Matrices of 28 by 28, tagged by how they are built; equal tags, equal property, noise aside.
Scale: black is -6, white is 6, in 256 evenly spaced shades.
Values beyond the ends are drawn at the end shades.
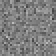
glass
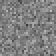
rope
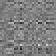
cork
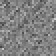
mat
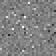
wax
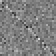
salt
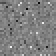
wax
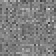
cork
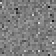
wax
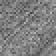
mat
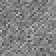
mat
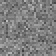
rope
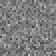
rope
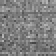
glass
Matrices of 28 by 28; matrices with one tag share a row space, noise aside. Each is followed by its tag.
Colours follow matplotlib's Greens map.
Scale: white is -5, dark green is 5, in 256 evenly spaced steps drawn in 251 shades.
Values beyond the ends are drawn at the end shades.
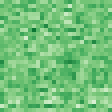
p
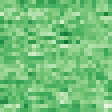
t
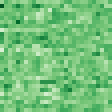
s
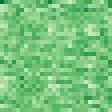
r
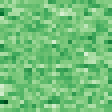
r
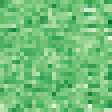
r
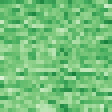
t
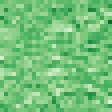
r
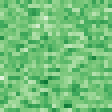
p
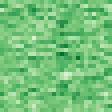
t
